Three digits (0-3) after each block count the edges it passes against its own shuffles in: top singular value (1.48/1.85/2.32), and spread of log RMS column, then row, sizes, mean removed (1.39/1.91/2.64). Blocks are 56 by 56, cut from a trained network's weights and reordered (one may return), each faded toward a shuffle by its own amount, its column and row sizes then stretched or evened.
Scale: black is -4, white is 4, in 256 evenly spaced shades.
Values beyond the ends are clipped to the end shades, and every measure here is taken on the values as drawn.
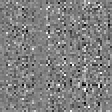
2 3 1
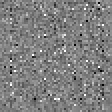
0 2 1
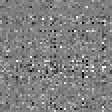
0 2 3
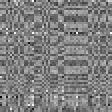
3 0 2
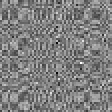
3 0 0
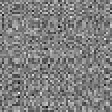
3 2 0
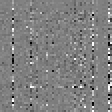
1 3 1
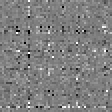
1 2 2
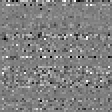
0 1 3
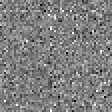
0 2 1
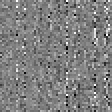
1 3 0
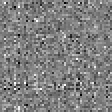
1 2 1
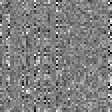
2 3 0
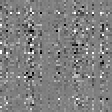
0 3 2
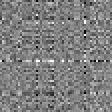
3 2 2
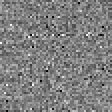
1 0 1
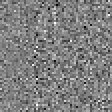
1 2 0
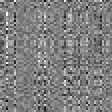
3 3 0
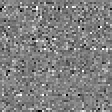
0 1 2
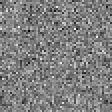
1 0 1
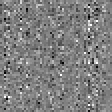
1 3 0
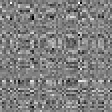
3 2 3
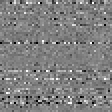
2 0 3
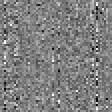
0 3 0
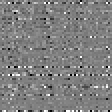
2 1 3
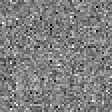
1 1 0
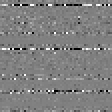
3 0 3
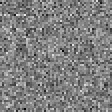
2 0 1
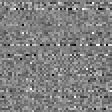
0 0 3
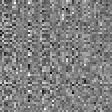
3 3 0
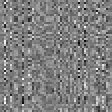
3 3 0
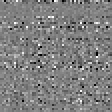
0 2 3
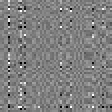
3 2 1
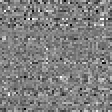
1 1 3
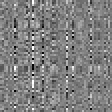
3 3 0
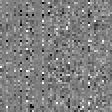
0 3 1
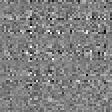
0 2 3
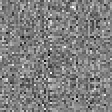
2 2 0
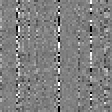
3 3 0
